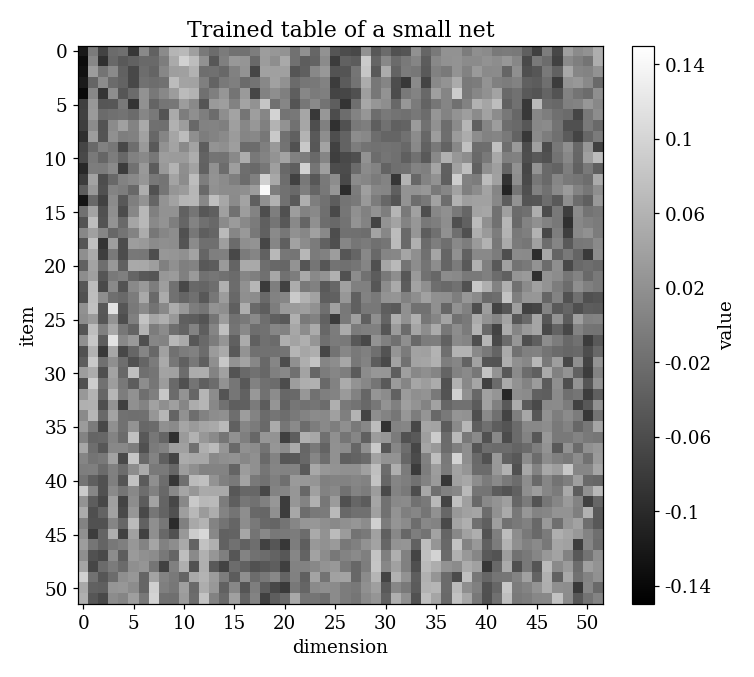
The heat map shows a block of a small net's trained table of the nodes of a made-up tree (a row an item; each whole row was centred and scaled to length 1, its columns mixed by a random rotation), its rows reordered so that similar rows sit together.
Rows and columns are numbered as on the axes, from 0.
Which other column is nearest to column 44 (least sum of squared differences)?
26
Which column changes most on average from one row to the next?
45
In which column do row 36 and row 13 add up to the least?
42
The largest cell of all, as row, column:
13, 18
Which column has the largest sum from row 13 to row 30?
1
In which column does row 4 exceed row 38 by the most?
9
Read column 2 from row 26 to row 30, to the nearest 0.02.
0 -0.04 -0.08 -0.02 -0.06
